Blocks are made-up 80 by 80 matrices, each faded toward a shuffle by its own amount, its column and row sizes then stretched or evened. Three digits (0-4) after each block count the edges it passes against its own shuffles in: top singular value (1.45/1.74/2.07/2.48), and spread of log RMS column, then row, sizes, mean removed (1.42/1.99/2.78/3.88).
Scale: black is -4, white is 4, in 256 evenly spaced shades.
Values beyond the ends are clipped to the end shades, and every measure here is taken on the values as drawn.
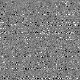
1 1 3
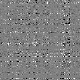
2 2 3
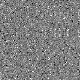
2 1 0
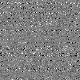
0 0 3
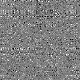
3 1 2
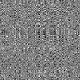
4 2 1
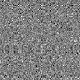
3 1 1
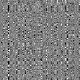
4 3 0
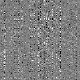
3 3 1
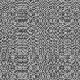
4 0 1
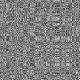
4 2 1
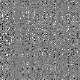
1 3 2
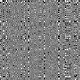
4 3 2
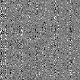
3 3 0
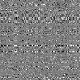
4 0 3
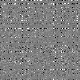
3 2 3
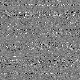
1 0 3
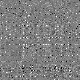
2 1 2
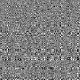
4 2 3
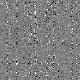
2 3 1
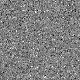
1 0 1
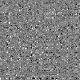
2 1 2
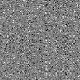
3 1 0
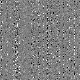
0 3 0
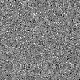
2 0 0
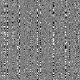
4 3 1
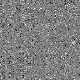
2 1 0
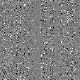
1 3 1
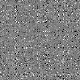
2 2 2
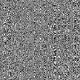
2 3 0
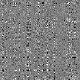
3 3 2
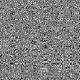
3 1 2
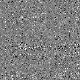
0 2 2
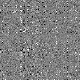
2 2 2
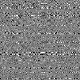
3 0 3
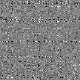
0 2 3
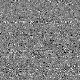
2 0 2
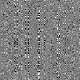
4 3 0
